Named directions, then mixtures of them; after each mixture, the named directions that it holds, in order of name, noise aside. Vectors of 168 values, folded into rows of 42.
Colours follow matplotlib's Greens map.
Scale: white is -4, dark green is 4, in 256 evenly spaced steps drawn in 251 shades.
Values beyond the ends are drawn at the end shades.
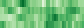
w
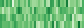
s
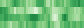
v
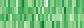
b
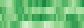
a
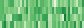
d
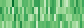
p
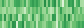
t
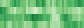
a, v.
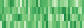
d.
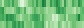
w.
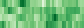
w.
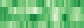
v.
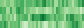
a.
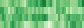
a, d, w.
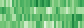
a, s.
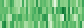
d.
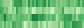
a, t, v.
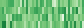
d.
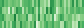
p, s.
